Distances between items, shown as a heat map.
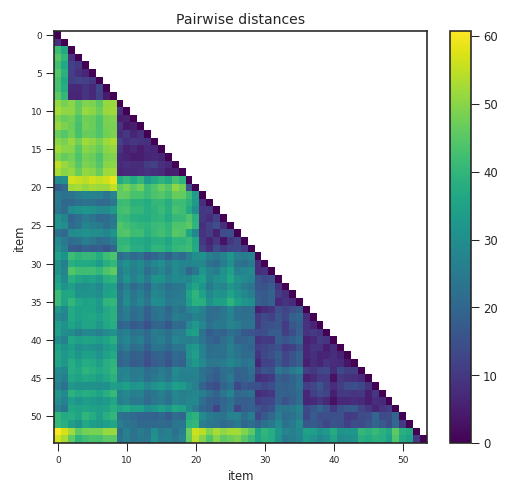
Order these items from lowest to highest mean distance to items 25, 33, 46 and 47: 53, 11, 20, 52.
11, 20, 53, 52
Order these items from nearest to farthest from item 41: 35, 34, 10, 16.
34, 35, 16, 10
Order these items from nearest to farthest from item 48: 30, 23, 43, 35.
43, 30, 23, 35
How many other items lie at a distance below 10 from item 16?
9
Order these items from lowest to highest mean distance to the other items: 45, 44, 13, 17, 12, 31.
45, 44, 31, 13, 12, 17
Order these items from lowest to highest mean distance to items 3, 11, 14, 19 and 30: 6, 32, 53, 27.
32, 27, 53, 6
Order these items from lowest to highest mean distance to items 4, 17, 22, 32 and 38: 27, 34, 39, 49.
39, 34, 27, 49
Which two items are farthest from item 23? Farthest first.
52, 53
